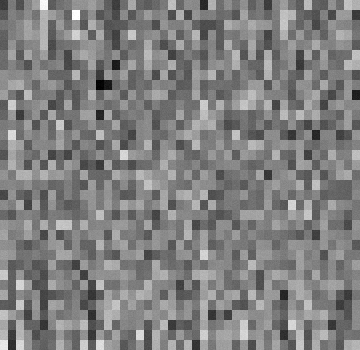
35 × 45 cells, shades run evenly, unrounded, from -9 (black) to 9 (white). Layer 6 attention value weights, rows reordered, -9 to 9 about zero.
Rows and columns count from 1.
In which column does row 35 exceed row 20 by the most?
1
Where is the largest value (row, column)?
2, 10
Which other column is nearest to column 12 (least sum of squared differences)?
36
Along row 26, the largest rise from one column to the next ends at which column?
26
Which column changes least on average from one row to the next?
18
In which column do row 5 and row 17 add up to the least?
15
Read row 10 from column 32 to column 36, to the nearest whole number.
4 2 0 0 0
